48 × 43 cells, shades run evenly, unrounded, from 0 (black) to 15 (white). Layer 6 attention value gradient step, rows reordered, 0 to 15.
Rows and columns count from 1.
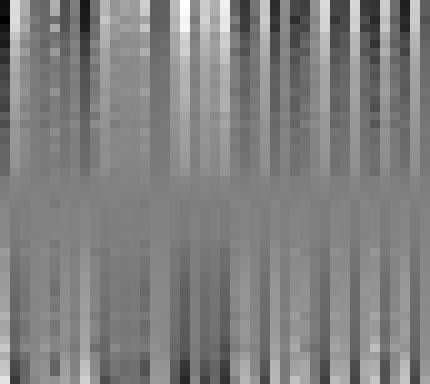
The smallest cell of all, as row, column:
3, 1
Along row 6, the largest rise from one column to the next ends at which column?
2
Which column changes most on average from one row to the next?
6
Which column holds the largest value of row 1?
19
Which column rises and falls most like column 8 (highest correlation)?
10
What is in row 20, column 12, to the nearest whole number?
8
